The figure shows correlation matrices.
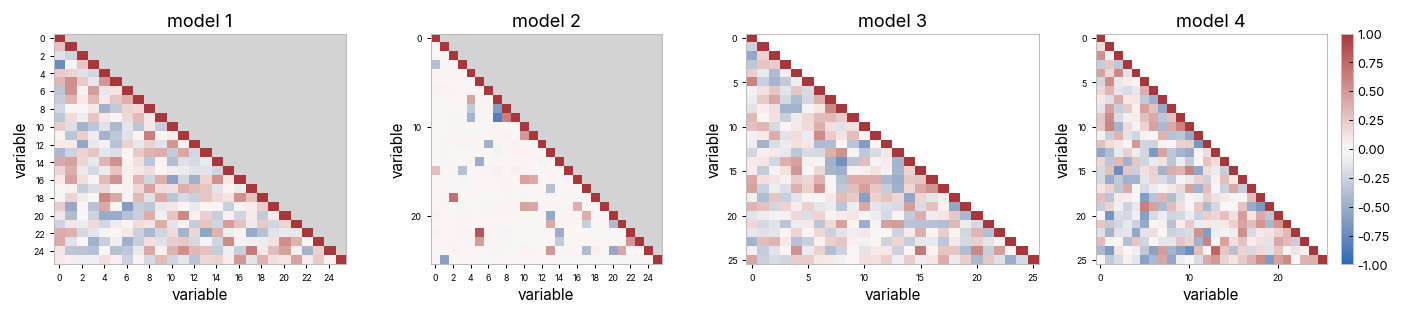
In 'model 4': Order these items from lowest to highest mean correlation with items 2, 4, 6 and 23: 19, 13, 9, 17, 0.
13, 17, 19, 9, 0
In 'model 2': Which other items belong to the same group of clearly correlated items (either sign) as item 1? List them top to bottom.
25
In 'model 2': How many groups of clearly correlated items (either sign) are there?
8
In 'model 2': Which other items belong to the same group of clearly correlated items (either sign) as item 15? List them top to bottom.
0, 3
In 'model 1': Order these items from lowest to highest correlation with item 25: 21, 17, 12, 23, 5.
12, 17, 5, 23, 21
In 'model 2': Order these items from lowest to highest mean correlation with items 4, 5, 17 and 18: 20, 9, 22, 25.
9, 25, 20, 22
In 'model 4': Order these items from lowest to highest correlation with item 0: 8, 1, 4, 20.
8, 20, 1, 4
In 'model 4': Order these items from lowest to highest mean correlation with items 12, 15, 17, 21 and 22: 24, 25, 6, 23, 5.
5, 24, 6, 23, 25
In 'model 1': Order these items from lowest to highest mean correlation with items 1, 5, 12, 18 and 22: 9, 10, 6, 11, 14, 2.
11, 2, 10, 9, 6, 14
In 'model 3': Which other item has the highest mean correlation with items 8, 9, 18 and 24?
20
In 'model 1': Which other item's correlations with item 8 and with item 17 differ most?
4
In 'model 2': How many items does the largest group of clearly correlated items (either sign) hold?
5
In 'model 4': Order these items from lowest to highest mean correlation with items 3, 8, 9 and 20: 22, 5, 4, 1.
22, 4, 5, 1
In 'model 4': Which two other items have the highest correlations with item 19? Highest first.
5, 6
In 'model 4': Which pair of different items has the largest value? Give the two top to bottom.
13, 24
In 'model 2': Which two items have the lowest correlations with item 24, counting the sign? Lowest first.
20, 17
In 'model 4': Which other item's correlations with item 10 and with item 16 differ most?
1
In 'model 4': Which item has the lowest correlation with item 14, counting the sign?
3
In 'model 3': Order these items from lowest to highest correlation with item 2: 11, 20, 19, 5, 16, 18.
5, 19, 20, 16, 18, 11
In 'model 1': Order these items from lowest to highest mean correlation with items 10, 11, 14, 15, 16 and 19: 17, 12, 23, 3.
3, 12, 17, 23
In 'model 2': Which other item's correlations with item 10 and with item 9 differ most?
7
